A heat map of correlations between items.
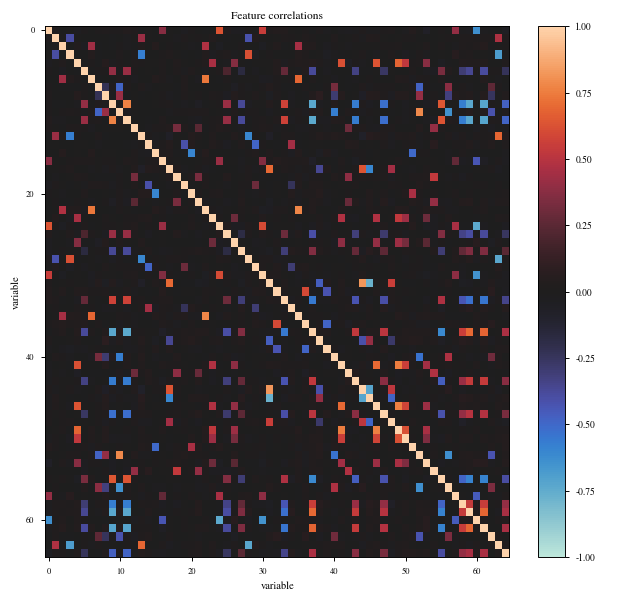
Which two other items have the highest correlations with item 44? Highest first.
31, 17
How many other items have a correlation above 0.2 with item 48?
3
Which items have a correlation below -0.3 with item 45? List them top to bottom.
17, 31, 44, 48
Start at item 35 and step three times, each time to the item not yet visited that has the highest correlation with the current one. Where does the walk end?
2
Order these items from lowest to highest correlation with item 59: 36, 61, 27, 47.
36, 27, 47, 61
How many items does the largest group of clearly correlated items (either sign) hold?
14
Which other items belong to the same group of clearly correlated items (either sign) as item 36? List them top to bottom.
32, 39
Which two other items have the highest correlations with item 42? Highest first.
54, 18
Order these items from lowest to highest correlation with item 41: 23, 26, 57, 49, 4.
57, 26, 23, 4, 49
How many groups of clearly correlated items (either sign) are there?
11
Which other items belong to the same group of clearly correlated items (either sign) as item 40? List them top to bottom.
7, 8, 10, 52, 56, 62
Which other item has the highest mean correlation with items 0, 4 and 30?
24
